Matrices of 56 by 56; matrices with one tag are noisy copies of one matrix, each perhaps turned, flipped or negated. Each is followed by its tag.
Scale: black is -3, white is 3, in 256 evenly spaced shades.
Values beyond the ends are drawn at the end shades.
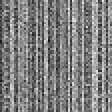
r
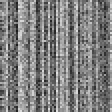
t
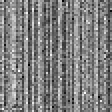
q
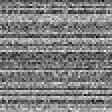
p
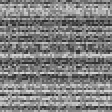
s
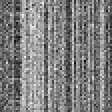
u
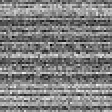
s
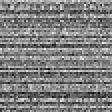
r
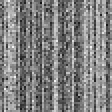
s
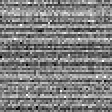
q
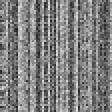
t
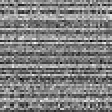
r
